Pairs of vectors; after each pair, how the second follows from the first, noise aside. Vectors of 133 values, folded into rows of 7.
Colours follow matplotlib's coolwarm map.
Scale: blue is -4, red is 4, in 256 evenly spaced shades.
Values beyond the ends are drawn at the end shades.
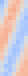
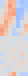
wrapped around, negated, partly zeroed.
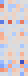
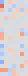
partly zeroed.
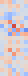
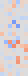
reversed, negated, partly zeroed.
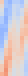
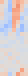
wrapped around, negated, partly zeroed.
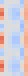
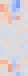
wrapped around, negated, partly zeroed.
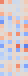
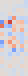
wrapped around, negated, partly zeroed.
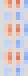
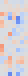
reversed, negated, partly zeroed.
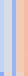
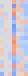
sign-scrambled.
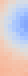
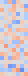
shuffled.
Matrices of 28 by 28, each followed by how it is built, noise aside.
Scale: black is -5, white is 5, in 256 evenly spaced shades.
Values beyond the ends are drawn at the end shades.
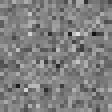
uneven rows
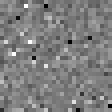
sparse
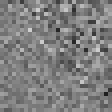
upper triangular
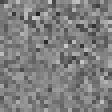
upper triangular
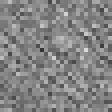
Toeplitz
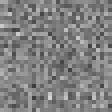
blocks
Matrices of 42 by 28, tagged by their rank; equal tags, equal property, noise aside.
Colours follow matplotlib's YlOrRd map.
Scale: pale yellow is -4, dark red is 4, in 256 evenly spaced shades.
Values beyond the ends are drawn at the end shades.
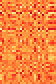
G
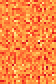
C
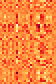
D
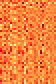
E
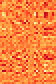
D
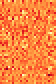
C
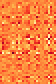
D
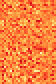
C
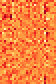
E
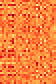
E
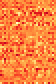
C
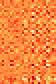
D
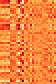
G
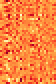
E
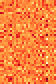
E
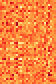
E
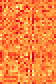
E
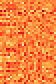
E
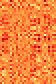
E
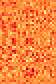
E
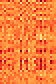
G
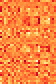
D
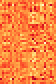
E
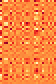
G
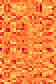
E
